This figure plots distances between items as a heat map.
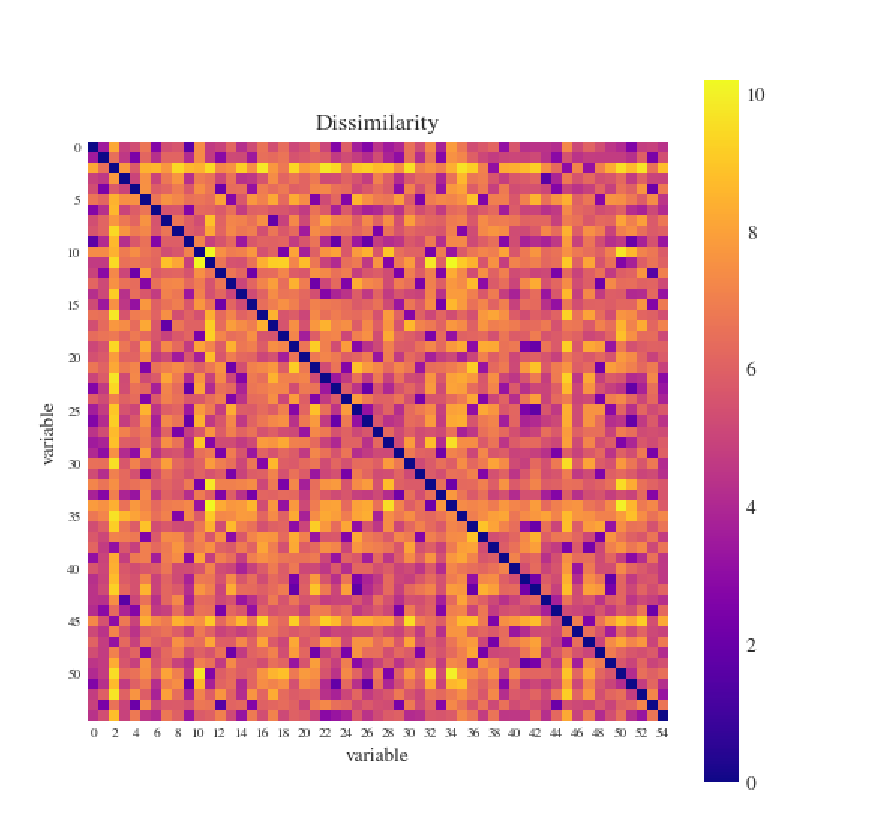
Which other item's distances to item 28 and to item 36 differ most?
11
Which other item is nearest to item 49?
41
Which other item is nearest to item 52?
54
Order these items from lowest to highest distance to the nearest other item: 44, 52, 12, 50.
12, 44, 50, 52
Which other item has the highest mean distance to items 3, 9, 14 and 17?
2
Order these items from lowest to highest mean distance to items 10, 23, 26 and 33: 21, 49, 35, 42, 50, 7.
49, 42, 50, 7, 21, 35
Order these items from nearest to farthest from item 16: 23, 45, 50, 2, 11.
23, 50, 11, 45, 2
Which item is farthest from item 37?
36
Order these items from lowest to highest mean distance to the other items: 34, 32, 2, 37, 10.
37, 32, 10, 34, 2
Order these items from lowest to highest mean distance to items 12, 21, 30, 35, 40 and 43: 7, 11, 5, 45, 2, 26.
5, 26, 7, 11, 45, 2
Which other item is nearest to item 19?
42
